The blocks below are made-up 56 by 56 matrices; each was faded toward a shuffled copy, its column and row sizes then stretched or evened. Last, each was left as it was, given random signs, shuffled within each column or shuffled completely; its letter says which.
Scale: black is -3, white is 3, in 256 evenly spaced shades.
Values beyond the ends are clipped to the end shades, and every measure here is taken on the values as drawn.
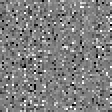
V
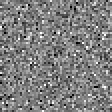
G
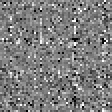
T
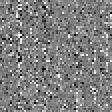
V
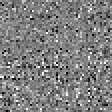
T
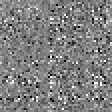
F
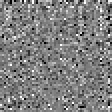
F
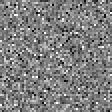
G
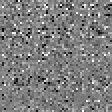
T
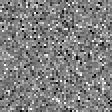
G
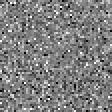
G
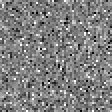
G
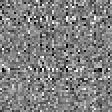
F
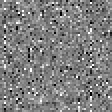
V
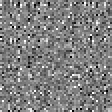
F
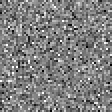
G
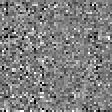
T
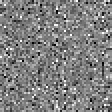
V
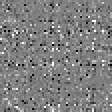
T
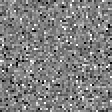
G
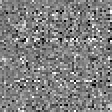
F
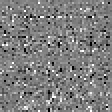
T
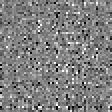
F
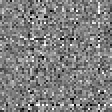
F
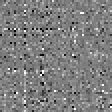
T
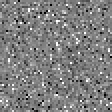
G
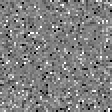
G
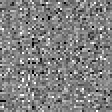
T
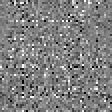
F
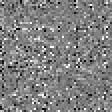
T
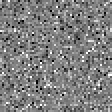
G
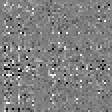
T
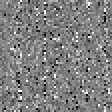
V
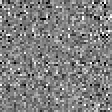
F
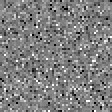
G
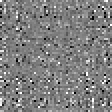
F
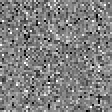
V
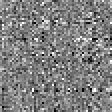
F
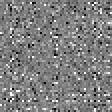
F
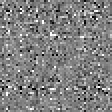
T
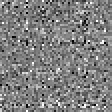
T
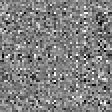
T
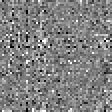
T
